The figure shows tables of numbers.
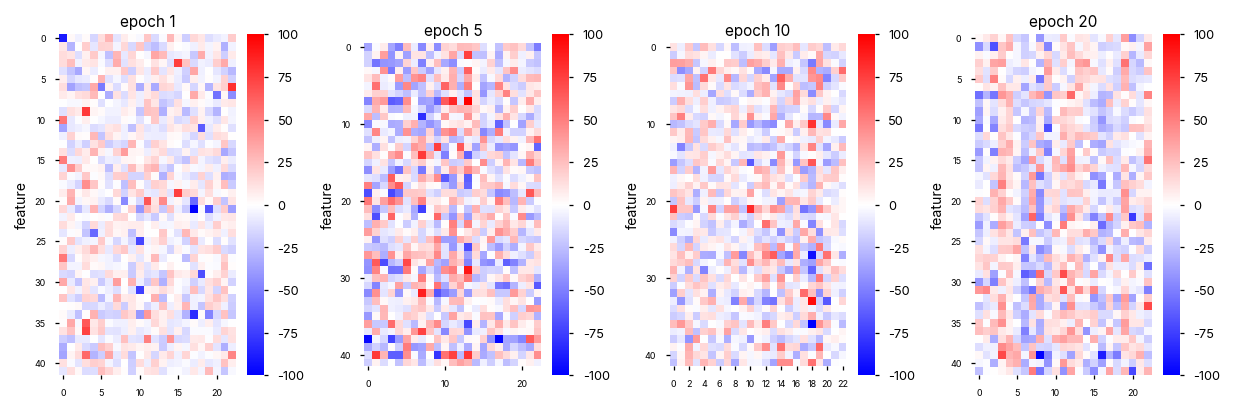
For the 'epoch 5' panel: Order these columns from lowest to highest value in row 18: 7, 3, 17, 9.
9, 7, 17, 3
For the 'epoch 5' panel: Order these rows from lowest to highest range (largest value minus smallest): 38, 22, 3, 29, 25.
25, 3, 22, 29, 38
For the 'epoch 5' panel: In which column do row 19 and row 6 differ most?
18
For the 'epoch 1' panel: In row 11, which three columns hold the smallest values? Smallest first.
18, 0, 9
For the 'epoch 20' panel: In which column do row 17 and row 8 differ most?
7
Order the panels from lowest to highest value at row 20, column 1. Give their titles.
epoch 20, epoch 5, epoch 10, epoch 1
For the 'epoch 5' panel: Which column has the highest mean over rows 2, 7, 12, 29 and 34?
13
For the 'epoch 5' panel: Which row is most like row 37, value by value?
14
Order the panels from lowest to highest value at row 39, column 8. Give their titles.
epoch 20, epoch 10, epoch 1, epoch 5
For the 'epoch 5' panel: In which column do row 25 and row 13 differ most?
19
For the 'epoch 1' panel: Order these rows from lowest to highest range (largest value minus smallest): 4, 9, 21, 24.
4, 24, 9, 21
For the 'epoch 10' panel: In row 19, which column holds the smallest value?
3
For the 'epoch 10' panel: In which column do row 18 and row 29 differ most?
4
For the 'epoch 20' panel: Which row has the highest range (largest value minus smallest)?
39
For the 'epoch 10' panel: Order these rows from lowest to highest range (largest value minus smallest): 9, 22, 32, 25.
22, 25, 9, 32
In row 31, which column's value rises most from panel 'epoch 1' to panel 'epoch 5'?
9
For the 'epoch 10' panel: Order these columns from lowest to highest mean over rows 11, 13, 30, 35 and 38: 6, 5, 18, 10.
10, 6, 5, 18
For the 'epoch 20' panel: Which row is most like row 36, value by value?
27
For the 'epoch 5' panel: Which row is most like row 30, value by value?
33
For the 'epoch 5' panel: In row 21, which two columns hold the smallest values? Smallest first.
7, 1
